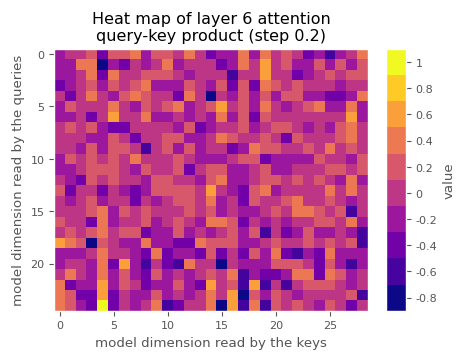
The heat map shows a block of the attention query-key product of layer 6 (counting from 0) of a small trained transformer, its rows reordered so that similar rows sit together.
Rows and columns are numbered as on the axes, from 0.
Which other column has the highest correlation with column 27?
15
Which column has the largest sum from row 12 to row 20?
14
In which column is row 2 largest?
19
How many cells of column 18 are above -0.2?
15
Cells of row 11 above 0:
11
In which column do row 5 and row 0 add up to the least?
25
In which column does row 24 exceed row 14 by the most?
4
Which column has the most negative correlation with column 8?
18
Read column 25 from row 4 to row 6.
-0.4 -0.2 0
